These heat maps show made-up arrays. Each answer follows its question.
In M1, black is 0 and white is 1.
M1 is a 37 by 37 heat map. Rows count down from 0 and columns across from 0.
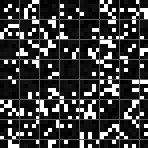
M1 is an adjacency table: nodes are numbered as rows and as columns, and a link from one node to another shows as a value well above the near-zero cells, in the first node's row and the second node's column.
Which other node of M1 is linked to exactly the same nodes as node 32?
node 19
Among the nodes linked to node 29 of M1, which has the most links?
node 9
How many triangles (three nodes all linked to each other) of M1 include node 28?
5
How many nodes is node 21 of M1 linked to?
3
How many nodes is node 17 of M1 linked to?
3
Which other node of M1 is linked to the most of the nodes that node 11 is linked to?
node 5
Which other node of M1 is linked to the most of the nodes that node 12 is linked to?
node 27
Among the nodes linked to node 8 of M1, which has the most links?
node 2
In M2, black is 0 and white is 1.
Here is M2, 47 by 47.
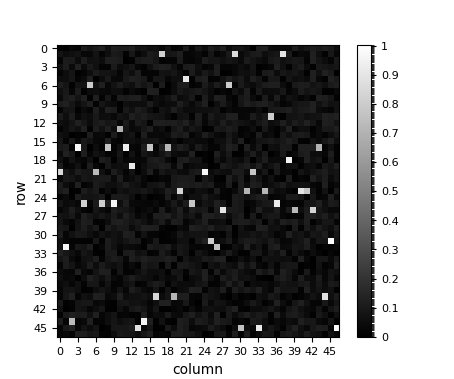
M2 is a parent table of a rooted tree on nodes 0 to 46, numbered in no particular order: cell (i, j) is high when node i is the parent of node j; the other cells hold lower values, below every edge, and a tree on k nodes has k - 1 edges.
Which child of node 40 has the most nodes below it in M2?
16
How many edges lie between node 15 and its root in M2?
3
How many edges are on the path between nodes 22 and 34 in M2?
4
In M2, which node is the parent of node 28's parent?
20
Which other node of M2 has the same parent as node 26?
1
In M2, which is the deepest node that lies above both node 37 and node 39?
32
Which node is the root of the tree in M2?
23
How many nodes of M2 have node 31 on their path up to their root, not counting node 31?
12
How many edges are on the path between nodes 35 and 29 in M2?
8
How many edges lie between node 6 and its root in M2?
2
